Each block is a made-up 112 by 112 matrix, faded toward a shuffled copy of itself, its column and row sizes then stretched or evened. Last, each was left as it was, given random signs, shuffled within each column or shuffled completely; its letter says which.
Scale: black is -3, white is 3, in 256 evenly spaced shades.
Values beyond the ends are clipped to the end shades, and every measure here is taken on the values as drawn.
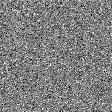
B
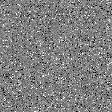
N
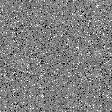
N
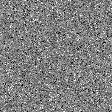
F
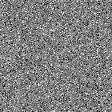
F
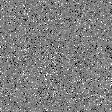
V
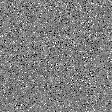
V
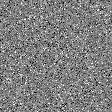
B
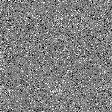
V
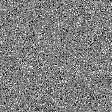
F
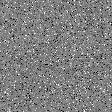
B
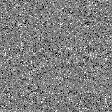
N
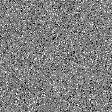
V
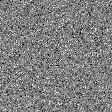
B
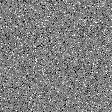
B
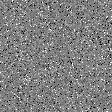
F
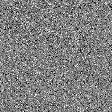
N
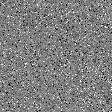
F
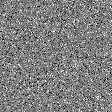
B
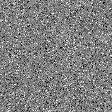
F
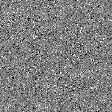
N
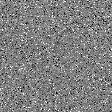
V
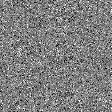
V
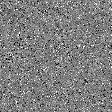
V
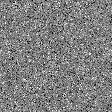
B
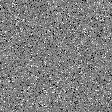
B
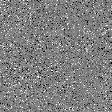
N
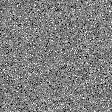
B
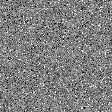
F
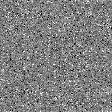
N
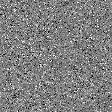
F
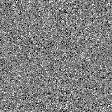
N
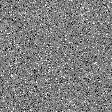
F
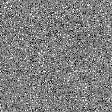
N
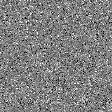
V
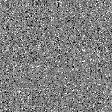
N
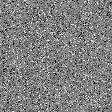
F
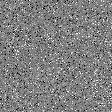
F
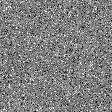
B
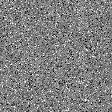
F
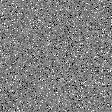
F
